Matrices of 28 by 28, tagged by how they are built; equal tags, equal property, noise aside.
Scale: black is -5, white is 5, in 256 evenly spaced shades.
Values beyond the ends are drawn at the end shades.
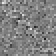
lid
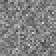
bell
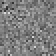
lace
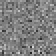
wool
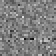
wool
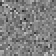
lid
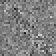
lid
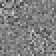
lace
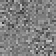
lace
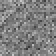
bell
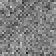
bell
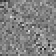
lid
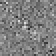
lid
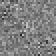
lace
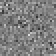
lace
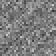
bell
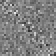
lid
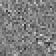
lid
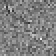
lid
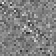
lid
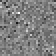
lid
